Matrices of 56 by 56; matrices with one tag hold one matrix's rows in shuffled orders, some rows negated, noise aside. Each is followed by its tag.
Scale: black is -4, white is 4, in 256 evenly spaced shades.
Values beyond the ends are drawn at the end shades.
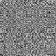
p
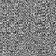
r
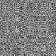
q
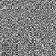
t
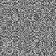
t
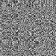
t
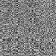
t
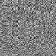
t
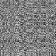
q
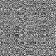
q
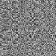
t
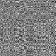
q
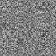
r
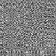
p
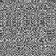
p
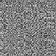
p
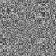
r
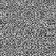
p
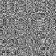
r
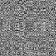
q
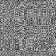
q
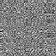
p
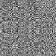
t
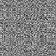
p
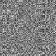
r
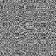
q
